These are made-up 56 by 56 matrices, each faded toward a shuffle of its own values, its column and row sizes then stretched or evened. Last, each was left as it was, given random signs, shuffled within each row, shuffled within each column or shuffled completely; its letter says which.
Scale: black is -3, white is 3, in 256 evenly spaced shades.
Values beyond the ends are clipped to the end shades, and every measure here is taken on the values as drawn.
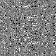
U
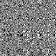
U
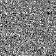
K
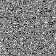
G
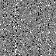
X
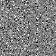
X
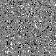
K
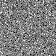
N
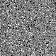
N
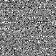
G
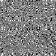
U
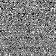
G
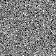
X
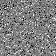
N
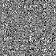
K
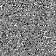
G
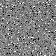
N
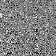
K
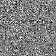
K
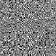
U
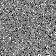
N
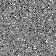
N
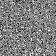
N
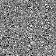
K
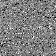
G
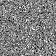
N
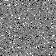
G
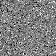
N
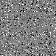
G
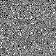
K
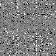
K
